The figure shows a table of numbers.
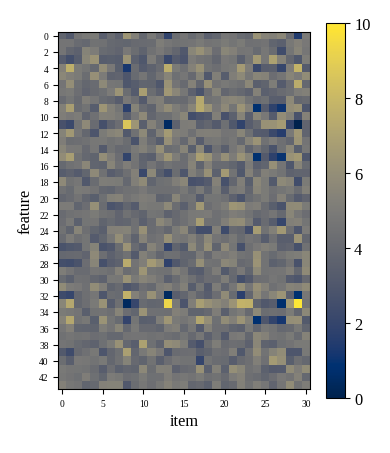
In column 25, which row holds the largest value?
11
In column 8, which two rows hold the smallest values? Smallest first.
33, 4
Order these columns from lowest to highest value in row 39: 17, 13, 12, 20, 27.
13, 17, 20, 12, 27
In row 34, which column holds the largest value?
10
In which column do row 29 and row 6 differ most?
29
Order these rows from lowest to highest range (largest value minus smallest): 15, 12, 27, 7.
27, 7, 12, 15
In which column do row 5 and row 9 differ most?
24
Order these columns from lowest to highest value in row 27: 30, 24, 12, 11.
12, 11, 30, 24
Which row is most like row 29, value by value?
34
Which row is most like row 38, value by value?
7
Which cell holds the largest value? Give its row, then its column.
33, 29
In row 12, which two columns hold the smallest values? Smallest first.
27, 26
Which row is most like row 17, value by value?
26
